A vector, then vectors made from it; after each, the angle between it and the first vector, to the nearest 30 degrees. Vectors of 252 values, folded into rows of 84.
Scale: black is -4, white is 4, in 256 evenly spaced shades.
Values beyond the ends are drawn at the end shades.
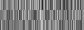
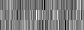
90 degrees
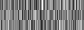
150 degrees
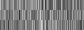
30 degrees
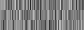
120 degrees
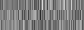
150 degrees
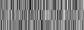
120 degrees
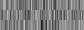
120 degrees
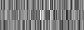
60 degrees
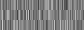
90 degrees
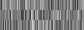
90 degrees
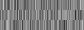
90 degrees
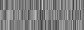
150 degrees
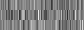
60 degrees
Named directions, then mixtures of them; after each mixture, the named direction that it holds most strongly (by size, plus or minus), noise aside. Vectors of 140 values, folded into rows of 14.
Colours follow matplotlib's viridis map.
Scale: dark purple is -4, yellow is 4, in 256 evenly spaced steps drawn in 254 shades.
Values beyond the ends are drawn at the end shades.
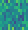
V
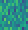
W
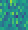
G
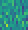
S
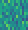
S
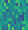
V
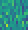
S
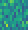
S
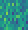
W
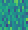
W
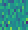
S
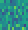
G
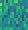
W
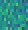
W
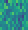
V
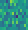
G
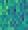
W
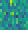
G
